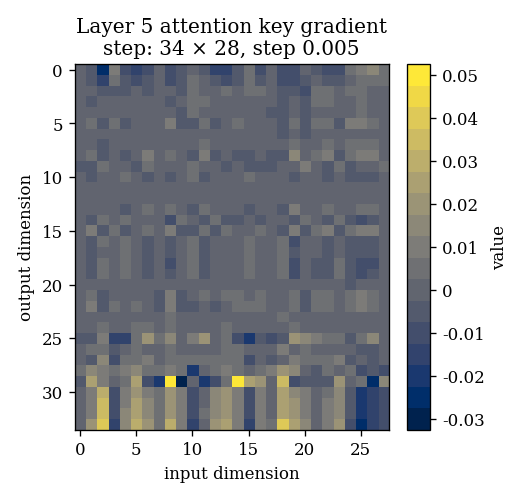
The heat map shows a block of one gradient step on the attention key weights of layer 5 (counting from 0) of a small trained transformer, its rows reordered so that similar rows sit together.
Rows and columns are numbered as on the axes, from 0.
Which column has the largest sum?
8
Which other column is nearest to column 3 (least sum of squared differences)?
24
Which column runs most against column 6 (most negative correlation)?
15
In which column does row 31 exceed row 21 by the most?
2
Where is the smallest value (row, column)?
29, 9
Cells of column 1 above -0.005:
22
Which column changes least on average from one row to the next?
0
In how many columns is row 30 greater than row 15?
15
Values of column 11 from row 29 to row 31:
-0.02 0 0
